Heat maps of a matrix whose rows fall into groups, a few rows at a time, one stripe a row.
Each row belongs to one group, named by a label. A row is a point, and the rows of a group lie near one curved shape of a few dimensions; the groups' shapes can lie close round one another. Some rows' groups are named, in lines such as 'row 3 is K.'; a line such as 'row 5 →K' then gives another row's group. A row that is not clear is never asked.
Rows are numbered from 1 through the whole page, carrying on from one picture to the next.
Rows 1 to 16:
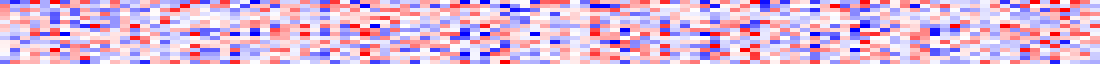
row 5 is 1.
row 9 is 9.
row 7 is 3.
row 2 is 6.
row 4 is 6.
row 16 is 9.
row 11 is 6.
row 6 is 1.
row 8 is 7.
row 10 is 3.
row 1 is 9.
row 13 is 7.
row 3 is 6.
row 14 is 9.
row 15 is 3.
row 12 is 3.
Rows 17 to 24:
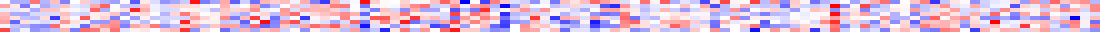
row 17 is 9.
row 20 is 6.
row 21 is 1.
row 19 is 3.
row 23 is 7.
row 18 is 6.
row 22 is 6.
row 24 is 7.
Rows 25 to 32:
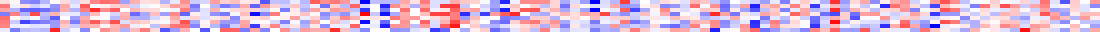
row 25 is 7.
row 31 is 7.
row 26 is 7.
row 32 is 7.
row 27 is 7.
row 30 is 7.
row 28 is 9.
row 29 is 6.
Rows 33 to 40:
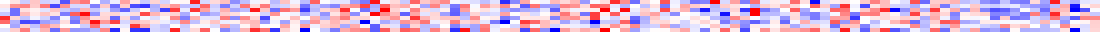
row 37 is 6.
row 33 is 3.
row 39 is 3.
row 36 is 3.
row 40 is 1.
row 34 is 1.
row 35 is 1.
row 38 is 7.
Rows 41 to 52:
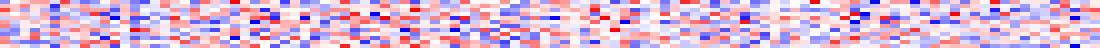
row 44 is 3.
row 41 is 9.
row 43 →6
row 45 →1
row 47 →6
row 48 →3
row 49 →9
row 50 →3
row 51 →7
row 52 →1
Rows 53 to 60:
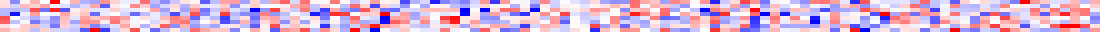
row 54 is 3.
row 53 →7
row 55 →9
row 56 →9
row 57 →7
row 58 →7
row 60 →3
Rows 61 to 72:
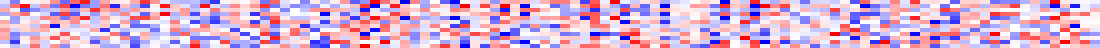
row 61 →3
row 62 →1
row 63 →7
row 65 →3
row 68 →3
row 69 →6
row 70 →7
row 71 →9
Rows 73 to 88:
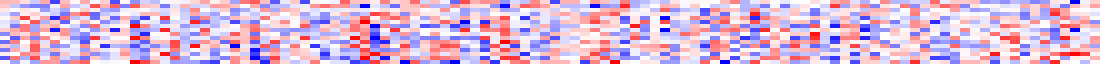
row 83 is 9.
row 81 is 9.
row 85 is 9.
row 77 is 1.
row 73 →1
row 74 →7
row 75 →3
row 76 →3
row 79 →3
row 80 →1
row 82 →3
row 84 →3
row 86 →1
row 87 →9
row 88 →3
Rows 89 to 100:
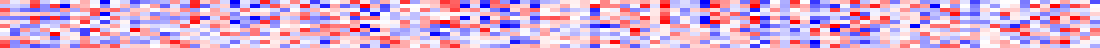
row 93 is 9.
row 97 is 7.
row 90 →9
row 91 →7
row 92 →3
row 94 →3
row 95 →6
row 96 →3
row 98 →1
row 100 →7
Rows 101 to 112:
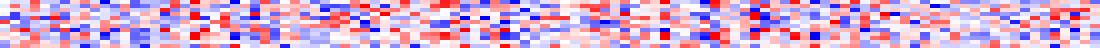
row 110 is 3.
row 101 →3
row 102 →9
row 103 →1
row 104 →1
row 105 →9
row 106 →6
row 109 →3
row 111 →9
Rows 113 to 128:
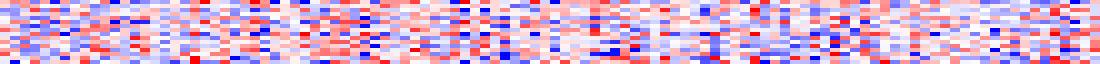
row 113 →1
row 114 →1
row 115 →9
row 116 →3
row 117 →7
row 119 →7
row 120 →6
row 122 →3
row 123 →6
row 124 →3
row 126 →6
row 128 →9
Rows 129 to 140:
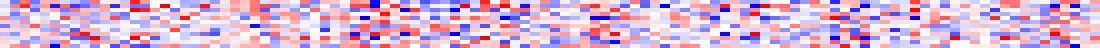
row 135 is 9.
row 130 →1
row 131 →3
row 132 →1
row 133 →6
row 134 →1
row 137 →3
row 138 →3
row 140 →1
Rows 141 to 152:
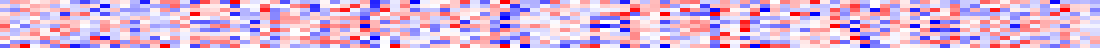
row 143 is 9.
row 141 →9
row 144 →3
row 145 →6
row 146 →7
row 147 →6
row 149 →9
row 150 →3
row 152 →1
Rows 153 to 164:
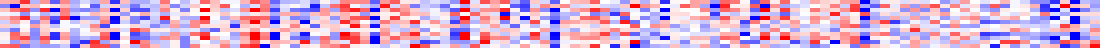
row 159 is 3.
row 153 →1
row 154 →9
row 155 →1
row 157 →1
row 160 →3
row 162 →1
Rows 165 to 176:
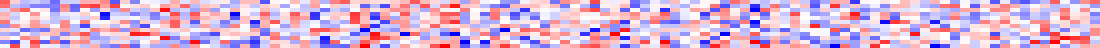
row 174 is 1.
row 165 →6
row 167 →1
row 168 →3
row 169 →3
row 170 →7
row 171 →9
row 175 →9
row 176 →9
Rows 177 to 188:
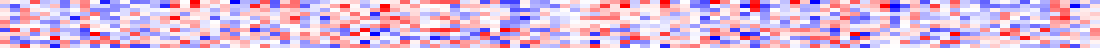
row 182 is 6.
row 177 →3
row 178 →1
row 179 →1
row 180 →3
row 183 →1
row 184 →9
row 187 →7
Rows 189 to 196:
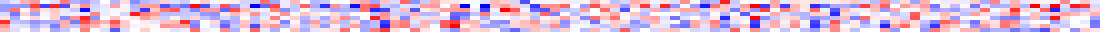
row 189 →9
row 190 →9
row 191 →9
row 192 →3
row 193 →3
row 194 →7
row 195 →7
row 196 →1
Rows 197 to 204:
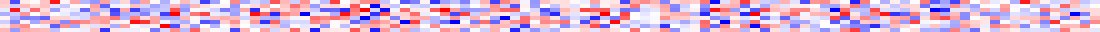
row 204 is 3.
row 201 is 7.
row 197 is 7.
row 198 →3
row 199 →9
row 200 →1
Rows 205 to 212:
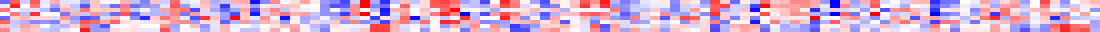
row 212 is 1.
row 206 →9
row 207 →7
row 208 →9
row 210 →7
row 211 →1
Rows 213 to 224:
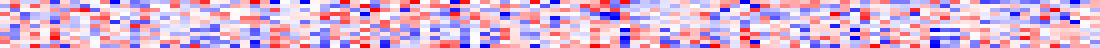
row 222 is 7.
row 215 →3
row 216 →6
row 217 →6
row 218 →1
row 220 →7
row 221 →9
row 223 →7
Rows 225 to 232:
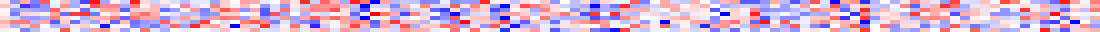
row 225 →3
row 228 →3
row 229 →7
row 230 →1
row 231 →3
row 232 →6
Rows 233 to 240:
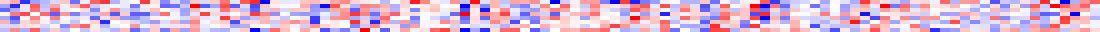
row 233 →6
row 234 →9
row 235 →9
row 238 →3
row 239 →3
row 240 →9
